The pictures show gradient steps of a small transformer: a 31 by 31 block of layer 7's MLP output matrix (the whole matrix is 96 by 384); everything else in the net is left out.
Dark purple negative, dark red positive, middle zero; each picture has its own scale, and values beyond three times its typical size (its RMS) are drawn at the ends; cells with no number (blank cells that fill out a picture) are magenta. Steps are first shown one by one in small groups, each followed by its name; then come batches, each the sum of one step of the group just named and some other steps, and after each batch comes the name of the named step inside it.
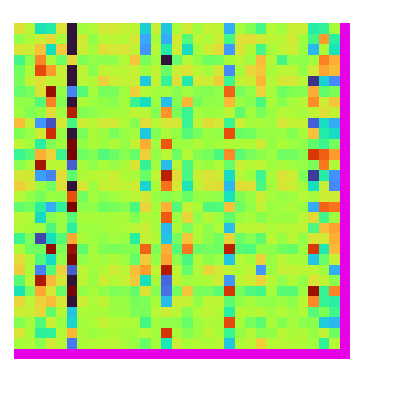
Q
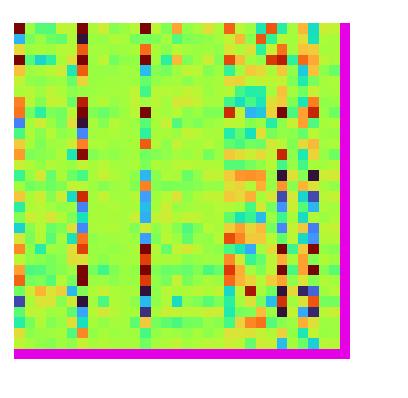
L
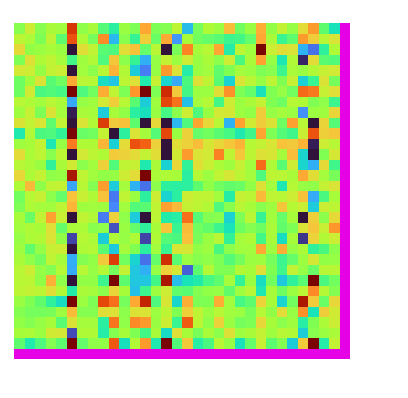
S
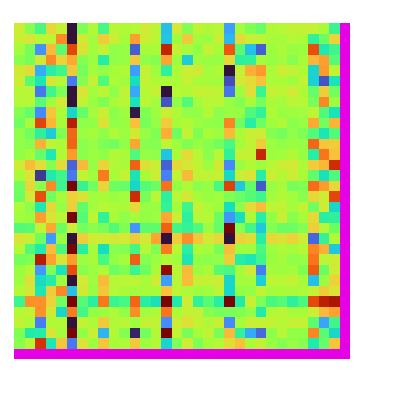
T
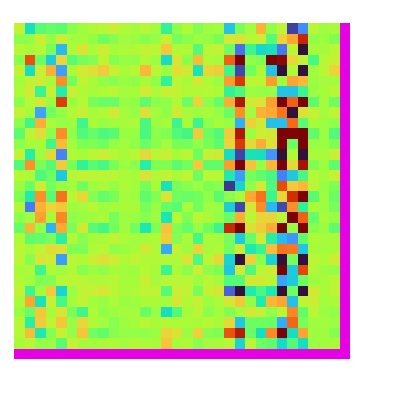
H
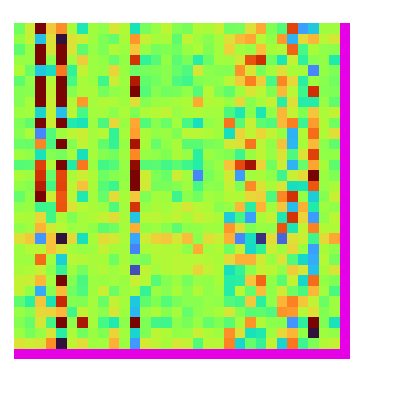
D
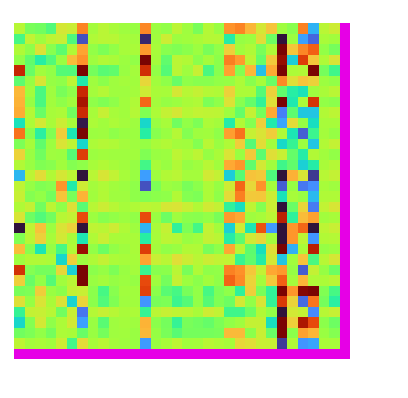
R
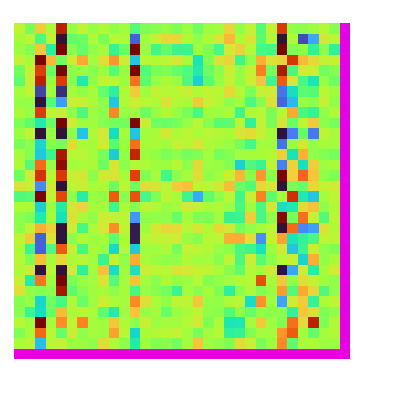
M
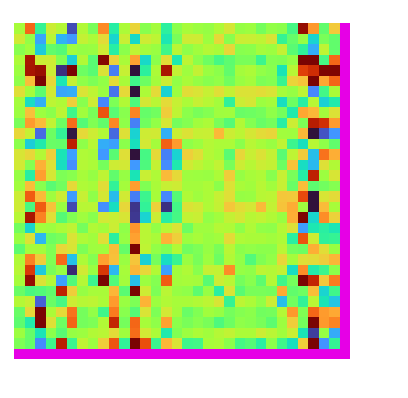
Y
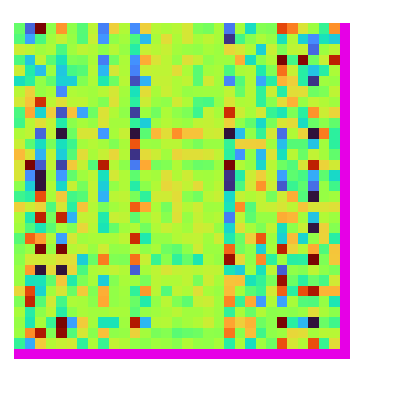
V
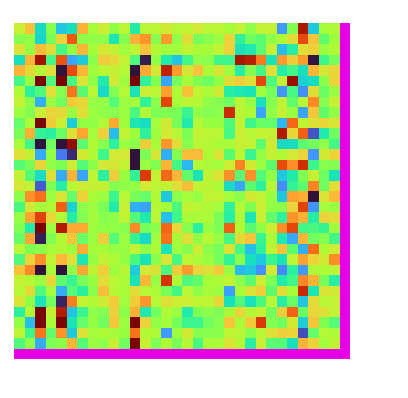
Y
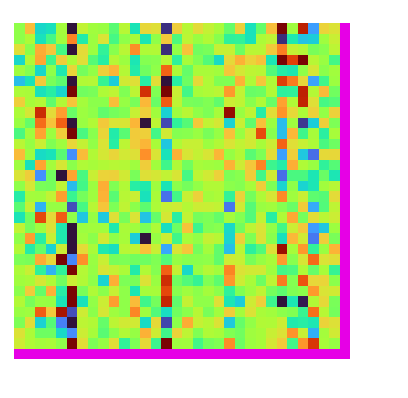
S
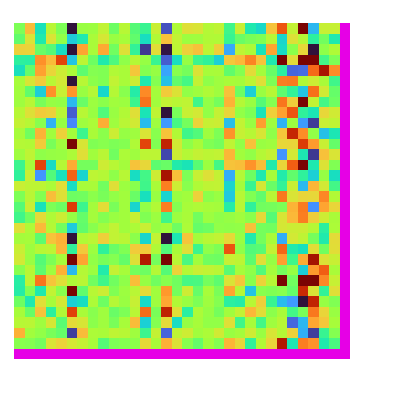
Q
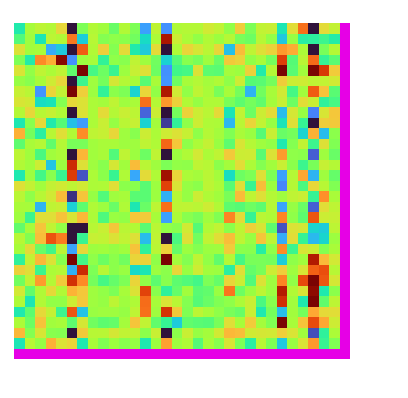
R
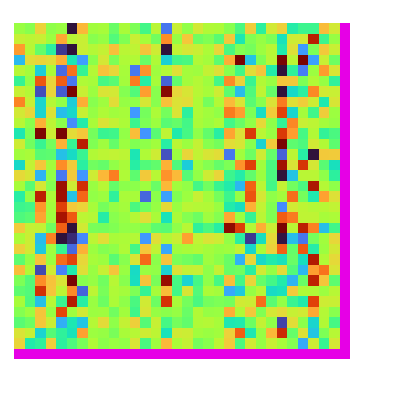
H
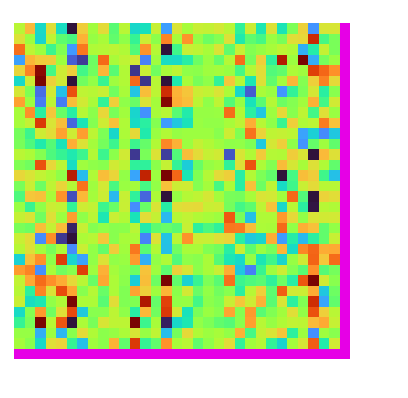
Y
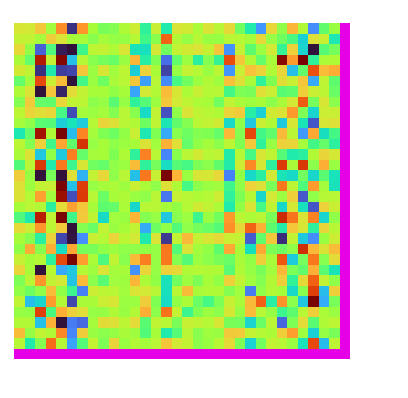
Q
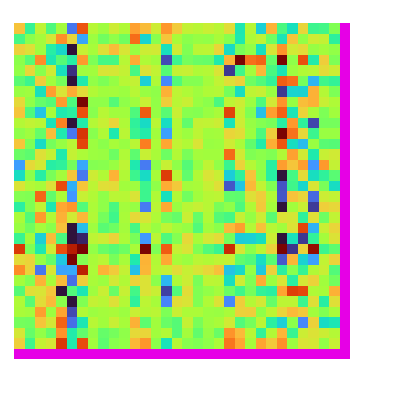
Q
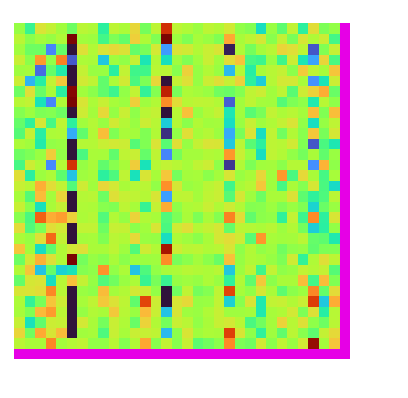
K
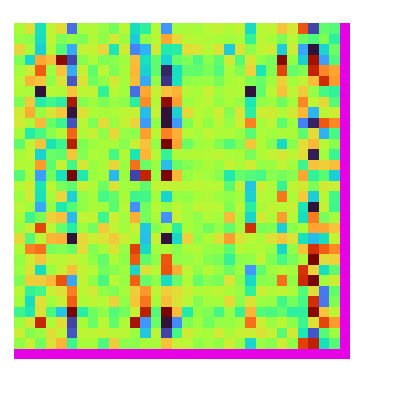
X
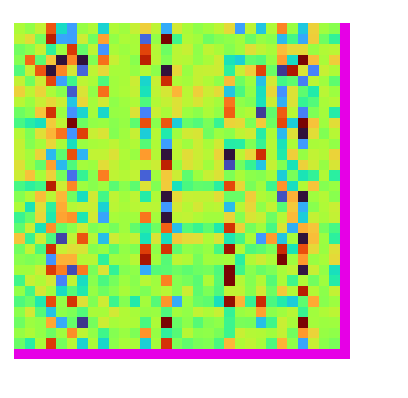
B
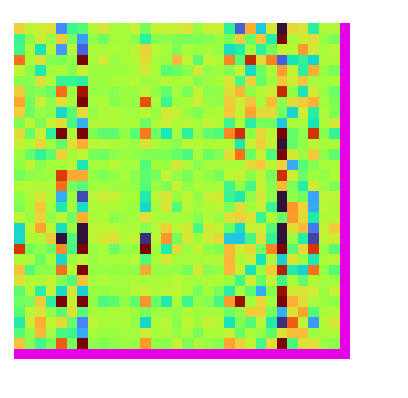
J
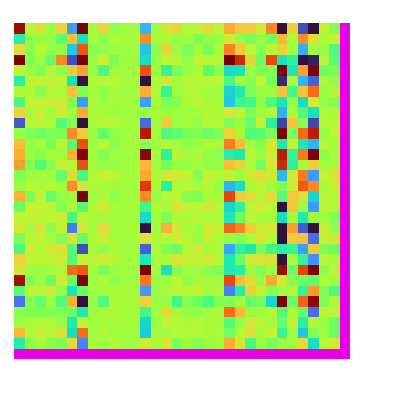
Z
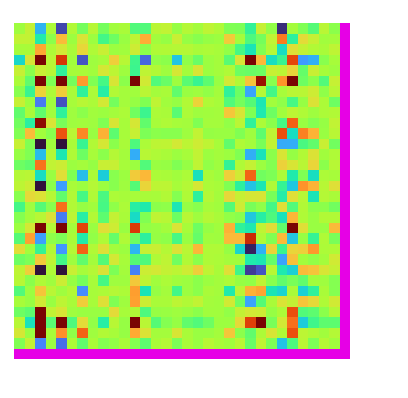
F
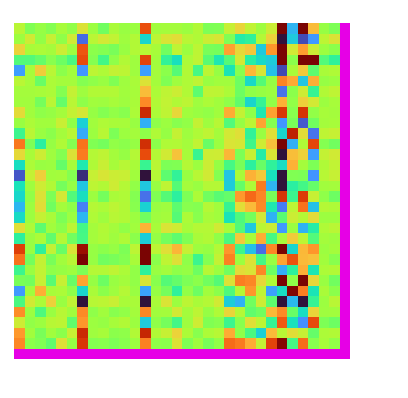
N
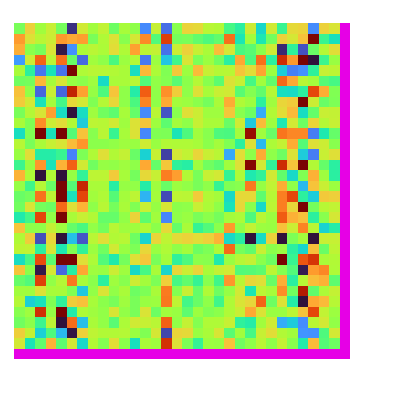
B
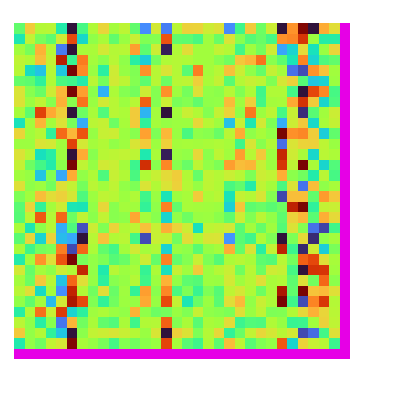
J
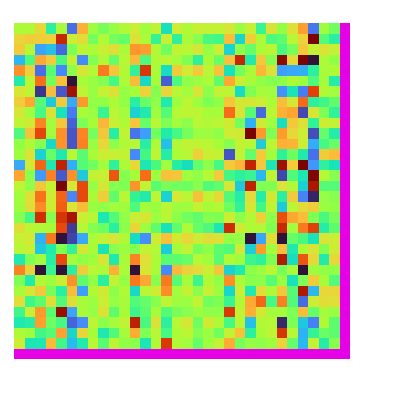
B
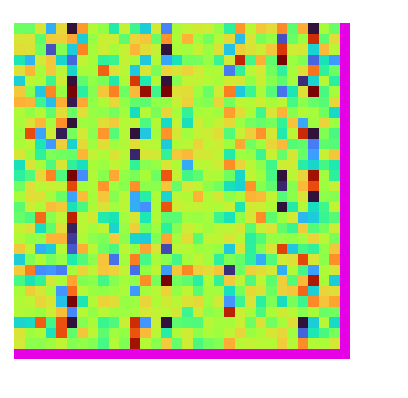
N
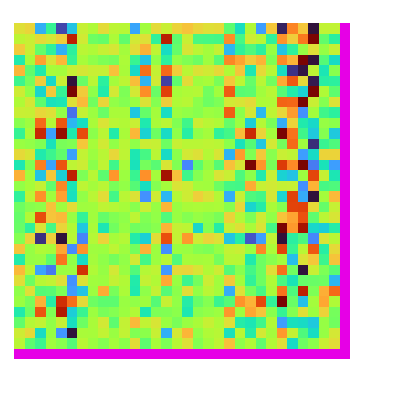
J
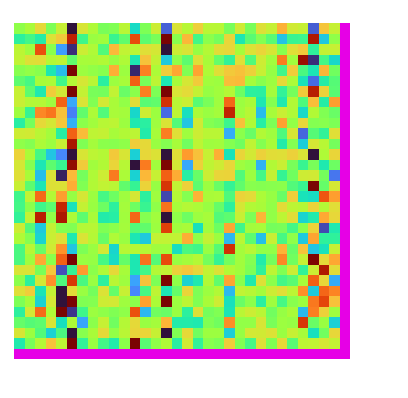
B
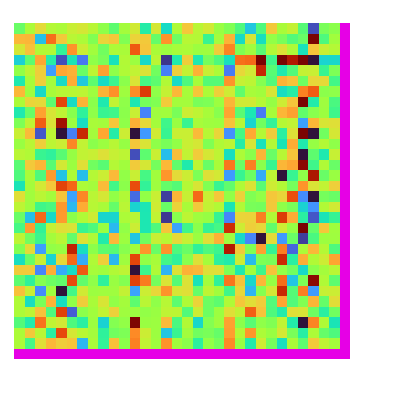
B
